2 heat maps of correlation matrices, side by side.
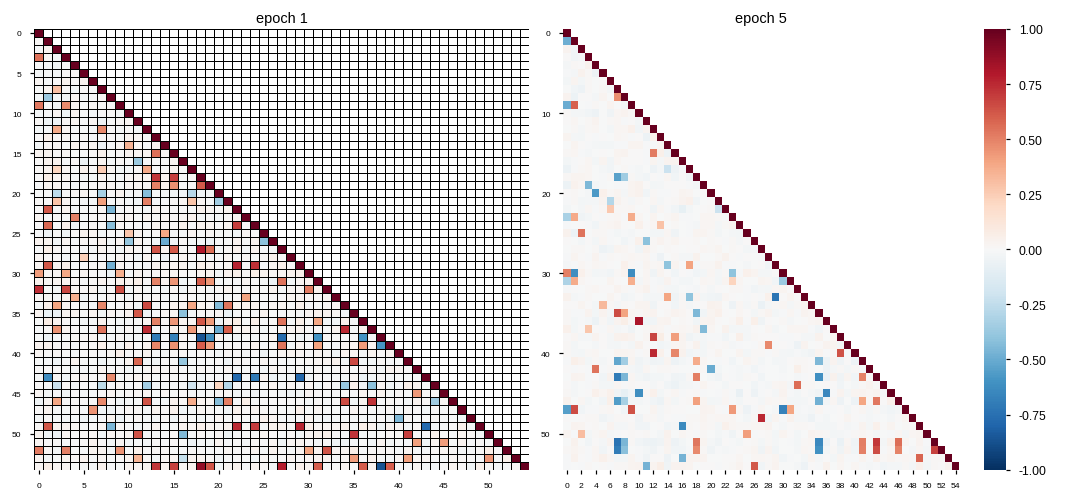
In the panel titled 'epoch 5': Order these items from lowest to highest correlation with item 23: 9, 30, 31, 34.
30, 34, 31, 9
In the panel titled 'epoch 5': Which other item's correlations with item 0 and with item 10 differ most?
36
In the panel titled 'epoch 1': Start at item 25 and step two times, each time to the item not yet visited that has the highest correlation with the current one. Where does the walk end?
10
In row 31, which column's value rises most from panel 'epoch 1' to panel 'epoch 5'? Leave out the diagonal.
38
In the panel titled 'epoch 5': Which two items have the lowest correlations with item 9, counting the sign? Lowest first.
30, 0
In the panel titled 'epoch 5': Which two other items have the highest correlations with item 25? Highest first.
2, 50
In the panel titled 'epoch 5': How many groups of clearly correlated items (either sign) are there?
16
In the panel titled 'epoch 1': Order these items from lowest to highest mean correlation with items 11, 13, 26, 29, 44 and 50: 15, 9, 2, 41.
2, 9, 15, 41
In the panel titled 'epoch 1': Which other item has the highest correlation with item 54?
18
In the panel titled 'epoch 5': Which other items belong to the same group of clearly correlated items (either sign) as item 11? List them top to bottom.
26, 54
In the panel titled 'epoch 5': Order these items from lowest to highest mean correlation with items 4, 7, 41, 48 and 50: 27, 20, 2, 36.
20, 36, 2, 27
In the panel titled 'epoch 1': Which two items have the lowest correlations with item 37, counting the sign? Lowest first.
20, 44
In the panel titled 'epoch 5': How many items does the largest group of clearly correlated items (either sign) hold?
9
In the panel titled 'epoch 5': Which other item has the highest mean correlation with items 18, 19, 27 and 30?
48
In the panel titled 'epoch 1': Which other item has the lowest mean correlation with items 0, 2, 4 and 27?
38
